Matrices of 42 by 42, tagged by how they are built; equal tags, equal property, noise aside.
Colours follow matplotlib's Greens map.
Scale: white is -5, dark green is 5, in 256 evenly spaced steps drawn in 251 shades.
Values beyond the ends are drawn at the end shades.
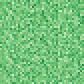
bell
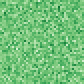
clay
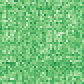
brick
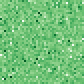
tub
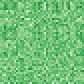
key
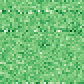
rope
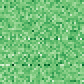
rope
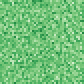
bell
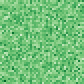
bell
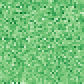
rope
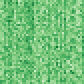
brick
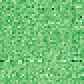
rope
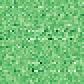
rope
